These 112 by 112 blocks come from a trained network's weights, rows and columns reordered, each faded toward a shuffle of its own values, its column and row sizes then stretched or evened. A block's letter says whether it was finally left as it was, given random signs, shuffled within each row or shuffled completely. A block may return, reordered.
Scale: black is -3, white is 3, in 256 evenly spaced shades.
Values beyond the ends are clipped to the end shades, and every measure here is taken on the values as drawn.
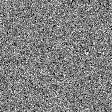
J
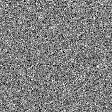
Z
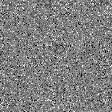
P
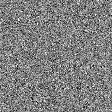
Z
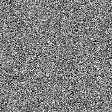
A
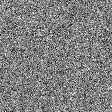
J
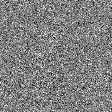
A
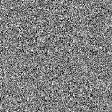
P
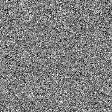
A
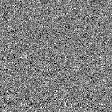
P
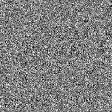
P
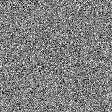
Z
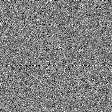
Z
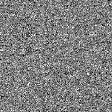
P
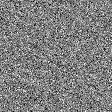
J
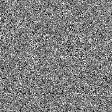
A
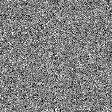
A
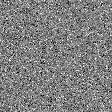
J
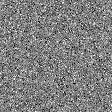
J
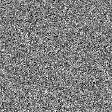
A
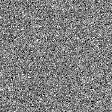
A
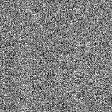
P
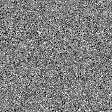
Z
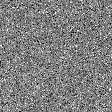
J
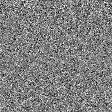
Z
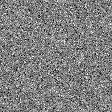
J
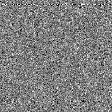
P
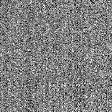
P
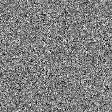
A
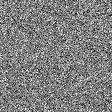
J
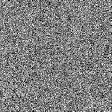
P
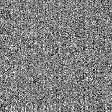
P
